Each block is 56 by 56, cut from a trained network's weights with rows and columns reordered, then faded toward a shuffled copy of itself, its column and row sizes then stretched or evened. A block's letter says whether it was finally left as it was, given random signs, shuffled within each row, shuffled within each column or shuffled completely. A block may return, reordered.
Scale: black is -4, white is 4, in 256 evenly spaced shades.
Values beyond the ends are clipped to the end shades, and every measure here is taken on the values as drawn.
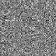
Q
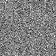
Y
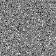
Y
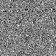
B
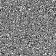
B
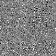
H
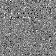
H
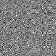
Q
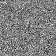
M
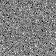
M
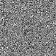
H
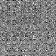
Q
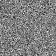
M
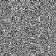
Q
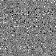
H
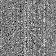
Y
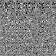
Q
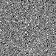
Y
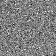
M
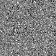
Y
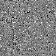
H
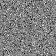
M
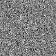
H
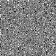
Y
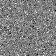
M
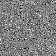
B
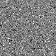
B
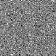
Q
